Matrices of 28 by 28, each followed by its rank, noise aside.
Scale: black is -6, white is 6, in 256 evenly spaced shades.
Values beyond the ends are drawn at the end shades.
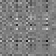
two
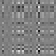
one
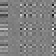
one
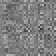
four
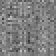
four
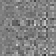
four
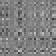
two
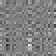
three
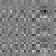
two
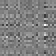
two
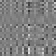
two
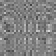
three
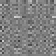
three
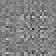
four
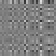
one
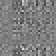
three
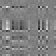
one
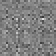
four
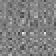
three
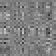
three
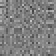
four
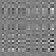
one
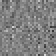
four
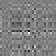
two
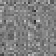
four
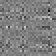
three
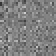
four
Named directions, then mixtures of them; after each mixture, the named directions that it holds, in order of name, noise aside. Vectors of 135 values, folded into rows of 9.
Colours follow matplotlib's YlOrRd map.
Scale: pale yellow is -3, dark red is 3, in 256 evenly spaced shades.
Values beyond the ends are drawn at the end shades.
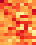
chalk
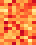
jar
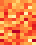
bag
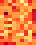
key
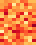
bag.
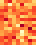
chalk, jar.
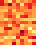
chalk, jar.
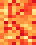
jar.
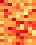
bag, chalk.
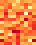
bag.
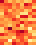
bag, chalk, jar.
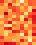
bag, key.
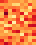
bag, jar, key.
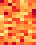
chalk, key.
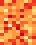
jar.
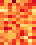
jar.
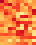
chalk.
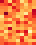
chalk, key.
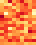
chalk, key.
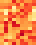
jar, key.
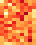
bag, chalk, key.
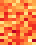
bag.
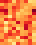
chalk, jar.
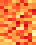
chalk, jar, key.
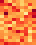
bag, chalk, key.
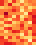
bag, key.
